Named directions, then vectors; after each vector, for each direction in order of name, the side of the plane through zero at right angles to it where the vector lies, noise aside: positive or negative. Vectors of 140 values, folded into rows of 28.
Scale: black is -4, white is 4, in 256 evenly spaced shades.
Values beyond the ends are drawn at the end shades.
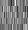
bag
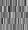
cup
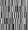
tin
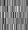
negative, negative, negative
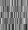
negative, negative, positive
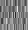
negative, positive, negative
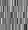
negative, negative, positive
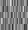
negative, negative, positive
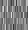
positive, positive, positive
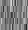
negative, negative, positive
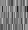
positive, negative, positive
